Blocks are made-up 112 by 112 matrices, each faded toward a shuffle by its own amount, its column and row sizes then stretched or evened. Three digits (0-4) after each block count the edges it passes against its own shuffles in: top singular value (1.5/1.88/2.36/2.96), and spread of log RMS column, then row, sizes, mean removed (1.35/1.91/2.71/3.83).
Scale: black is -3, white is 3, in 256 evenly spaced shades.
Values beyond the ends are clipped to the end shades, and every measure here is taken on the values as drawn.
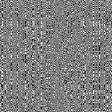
4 4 1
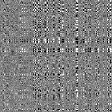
4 4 3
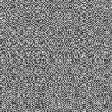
4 2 1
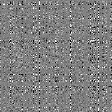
2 4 3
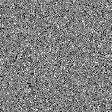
0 1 1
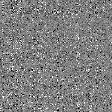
1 2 2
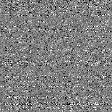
1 1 3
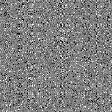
3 2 0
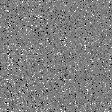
1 2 1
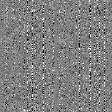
1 4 1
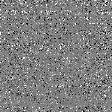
0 2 3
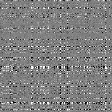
4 3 4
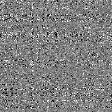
1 2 3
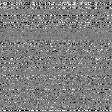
3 0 4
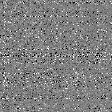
0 2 3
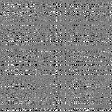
3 3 4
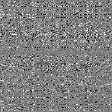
2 2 4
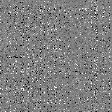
0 3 2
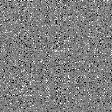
2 2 2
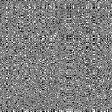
4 2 2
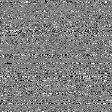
1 0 4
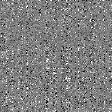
1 3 2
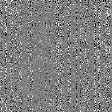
0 4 2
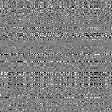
4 1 4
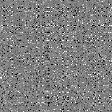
3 2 3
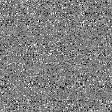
0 0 3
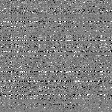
3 1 4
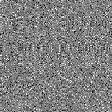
3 0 1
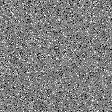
1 0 1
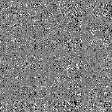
1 3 3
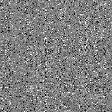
2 2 0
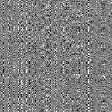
4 4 0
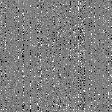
0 4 1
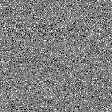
1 0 2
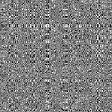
4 3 2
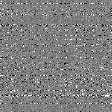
1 2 4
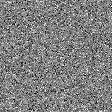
1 0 0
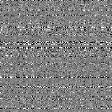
3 2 4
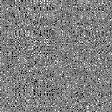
3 2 0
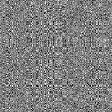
4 3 1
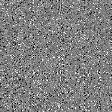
2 2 1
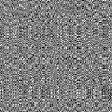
4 2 2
